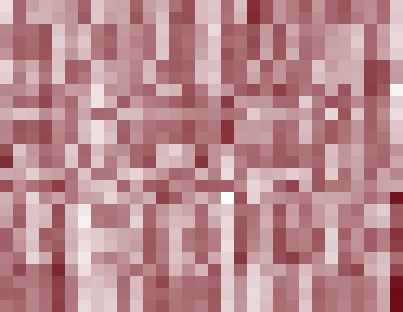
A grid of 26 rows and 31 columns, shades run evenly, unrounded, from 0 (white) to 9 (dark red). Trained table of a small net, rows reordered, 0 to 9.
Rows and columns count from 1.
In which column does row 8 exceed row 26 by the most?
20
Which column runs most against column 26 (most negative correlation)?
19
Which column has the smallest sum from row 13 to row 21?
18
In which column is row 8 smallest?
31
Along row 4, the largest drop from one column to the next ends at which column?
5
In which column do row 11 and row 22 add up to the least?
7
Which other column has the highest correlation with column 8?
9
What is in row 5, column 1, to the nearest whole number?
4
